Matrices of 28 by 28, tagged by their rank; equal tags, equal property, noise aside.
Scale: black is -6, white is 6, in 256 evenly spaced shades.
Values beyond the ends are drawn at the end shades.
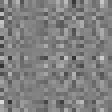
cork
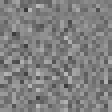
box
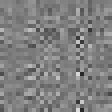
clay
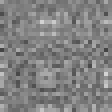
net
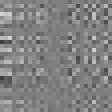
cork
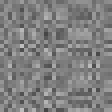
cork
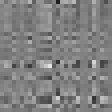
cork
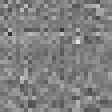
box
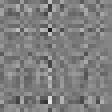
cork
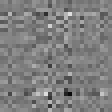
clay
